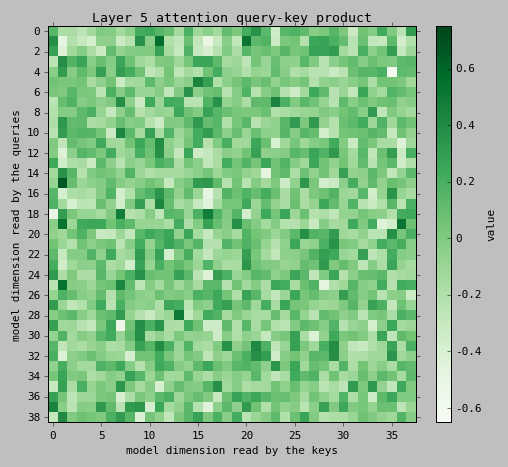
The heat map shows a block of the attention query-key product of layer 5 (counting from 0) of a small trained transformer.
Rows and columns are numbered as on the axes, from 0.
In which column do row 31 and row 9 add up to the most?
25
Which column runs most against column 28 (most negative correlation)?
1
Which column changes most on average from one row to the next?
16
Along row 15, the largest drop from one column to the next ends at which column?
2
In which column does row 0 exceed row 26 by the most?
37
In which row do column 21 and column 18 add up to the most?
31
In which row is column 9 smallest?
38
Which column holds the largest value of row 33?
23
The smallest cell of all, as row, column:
4, 35
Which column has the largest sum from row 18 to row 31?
9
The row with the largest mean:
33
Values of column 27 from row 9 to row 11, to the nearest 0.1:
0.3 0.1 0
